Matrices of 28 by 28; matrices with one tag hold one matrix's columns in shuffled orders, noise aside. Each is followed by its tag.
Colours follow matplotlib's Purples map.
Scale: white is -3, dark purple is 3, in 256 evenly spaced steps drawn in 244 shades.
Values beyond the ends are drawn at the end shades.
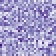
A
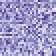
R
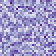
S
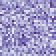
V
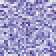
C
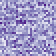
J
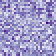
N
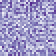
N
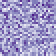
R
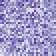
R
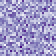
S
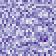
S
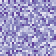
S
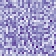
V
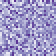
C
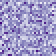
J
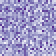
A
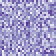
C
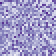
C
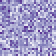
A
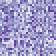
A
